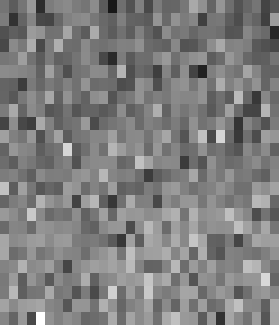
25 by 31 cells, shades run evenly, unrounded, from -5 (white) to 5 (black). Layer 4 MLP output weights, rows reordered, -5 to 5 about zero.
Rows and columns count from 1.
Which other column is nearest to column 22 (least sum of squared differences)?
20
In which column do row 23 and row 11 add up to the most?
27
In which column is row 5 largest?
13
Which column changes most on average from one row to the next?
23
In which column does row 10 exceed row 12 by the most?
8
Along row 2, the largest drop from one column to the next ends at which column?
31
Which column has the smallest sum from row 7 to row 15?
25
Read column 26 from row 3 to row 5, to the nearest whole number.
2 0 -1
